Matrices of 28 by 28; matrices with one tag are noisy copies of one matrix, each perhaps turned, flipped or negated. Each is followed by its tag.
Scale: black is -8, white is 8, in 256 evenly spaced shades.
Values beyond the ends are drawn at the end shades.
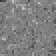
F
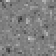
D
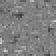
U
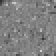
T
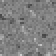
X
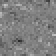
U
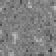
U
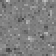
D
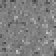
F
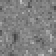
U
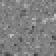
X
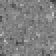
T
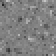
D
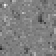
U
